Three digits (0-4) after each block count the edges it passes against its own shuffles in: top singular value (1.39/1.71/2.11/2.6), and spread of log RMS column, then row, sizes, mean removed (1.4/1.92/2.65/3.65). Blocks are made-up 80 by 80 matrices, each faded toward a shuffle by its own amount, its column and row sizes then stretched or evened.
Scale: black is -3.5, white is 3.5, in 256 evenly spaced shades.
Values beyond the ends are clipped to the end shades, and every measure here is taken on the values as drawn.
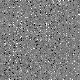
0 2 0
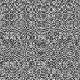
4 2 2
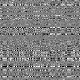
4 0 4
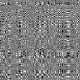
4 3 3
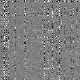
2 4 2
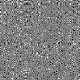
3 2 1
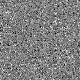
1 0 1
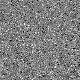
1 0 0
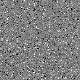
1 1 0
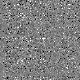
0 2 2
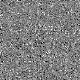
0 1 2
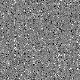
0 2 0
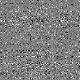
2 2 3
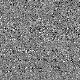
0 1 2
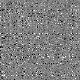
2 1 3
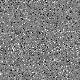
0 1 1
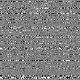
3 1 4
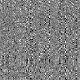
3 3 0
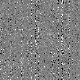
1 3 1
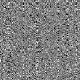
3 2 0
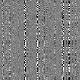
4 4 0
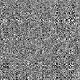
3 2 2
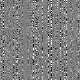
3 4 0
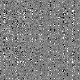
1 3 2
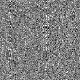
2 2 0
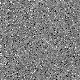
0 1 0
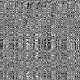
4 2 3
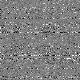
2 0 3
